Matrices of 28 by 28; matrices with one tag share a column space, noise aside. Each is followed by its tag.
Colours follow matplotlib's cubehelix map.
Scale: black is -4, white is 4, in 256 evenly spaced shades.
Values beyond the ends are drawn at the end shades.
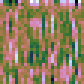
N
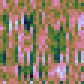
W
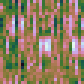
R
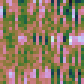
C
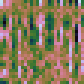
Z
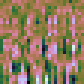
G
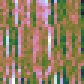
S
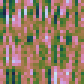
C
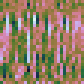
W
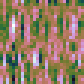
N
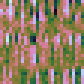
C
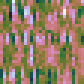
C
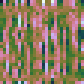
Z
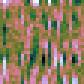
N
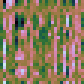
Z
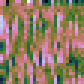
N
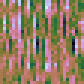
R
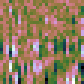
G
